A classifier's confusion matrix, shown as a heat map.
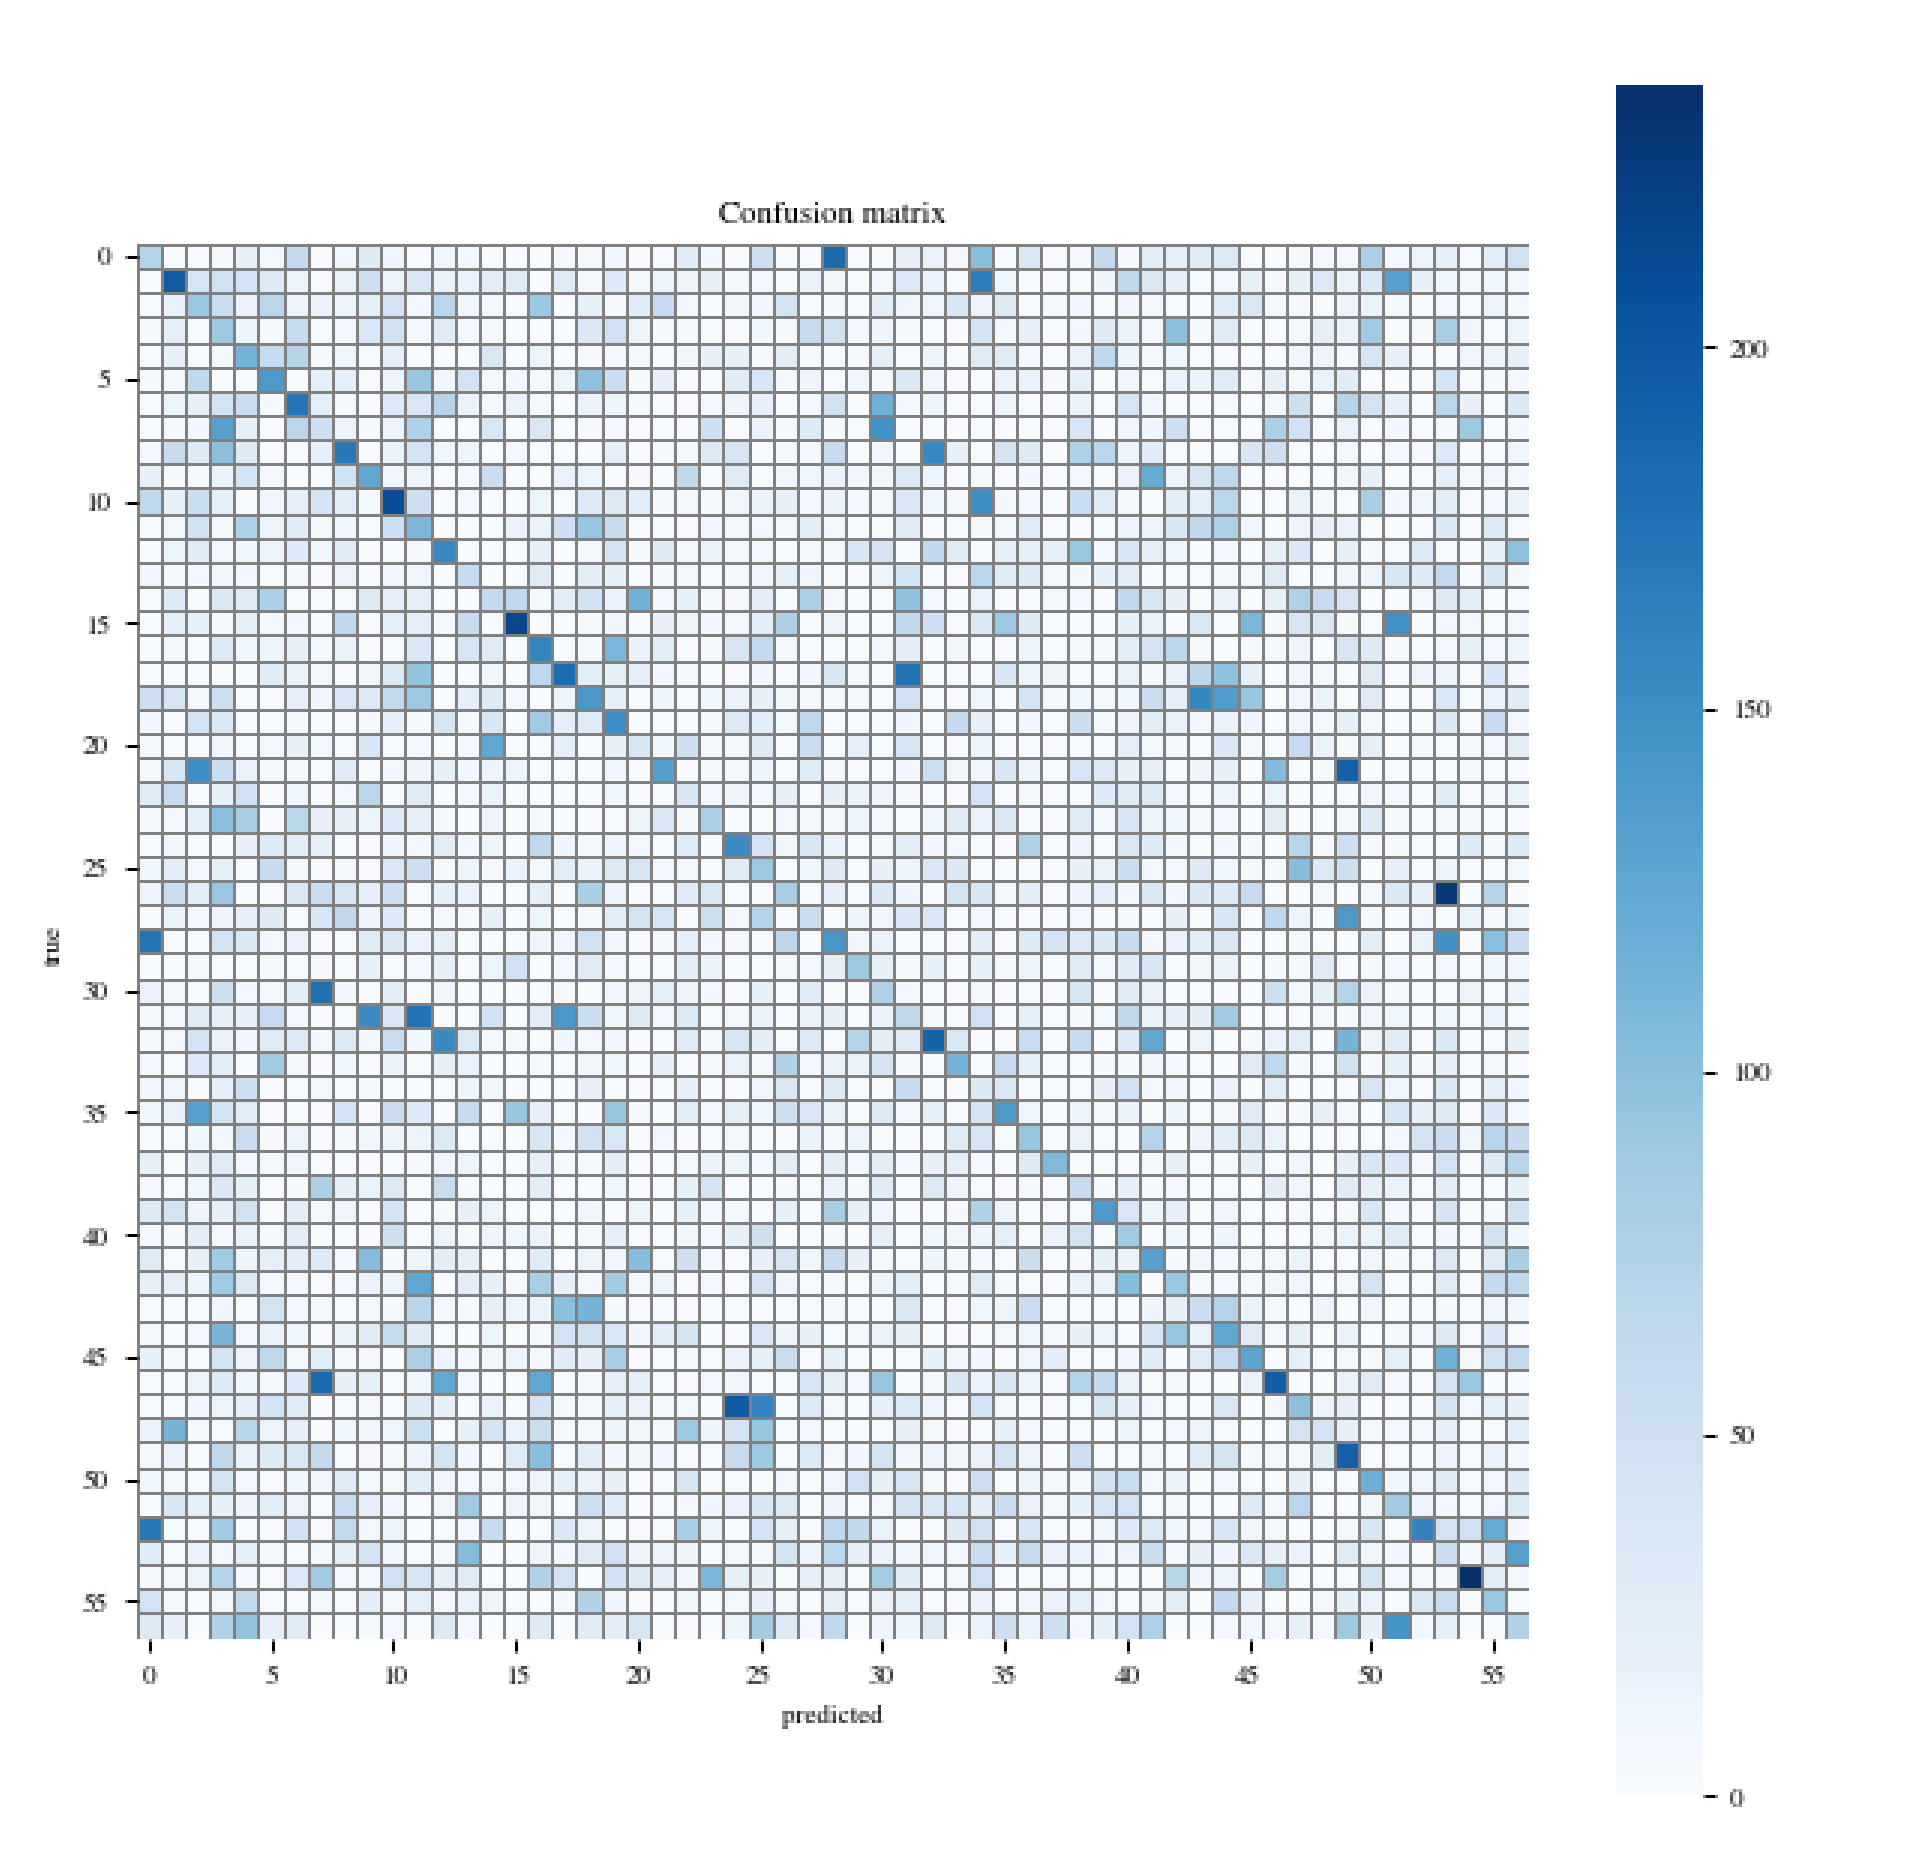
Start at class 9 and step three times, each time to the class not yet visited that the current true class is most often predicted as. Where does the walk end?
14
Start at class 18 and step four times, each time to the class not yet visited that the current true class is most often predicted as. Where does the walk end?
11
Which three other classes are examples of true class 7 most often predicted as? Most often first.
30, 3, 54
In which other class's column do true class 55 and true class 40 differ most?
18
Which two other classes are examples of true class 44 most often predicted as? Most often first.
3, 42
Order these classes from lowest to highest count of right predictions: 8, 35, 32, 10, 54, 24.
35, 24, 8, 32, 10, 54
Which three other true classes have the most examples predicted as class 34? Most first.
1, 10, 0
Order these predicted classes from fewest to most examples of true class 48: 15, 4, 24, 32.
32, 15, 24, 4
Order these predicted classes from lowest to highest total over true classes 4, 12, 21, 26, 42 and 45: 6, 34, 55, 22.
22, 34, 6, 55
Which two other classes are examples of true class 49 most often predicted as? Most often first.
16, 25
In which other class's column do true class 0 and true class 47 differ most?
24
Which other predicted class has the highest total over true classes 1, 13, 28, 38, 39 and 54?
34
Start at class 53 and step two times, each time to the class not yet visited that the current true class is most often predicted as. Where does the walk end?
51
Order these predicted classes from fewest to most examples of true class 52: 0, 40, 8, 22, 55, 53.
40, 53, 8, 22, 55, 0
